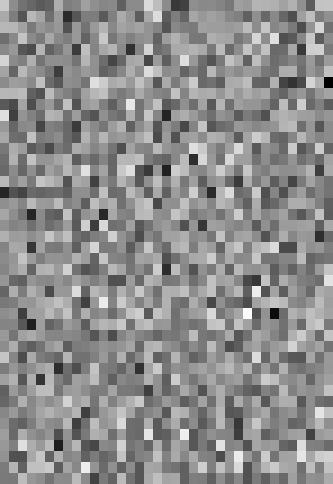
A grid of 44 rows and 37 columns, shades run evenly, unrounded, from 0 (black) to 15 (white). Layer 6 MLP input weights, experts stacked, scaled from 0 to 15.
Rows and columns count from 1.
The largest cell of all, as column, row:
28, 29
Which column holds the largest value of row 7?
17
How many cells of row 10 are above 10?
6
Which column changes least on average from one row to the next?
35
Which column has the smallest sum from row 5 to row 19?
19
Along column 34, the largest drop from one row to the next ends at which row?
43
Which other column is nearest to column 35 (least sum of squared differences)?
5
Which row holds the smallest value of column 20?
1
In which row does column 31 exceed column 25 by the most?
23
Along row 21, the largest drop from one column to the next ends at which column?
11
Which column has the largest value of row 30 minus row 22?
36
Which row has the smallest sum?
18
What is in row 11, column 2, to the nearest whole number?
4
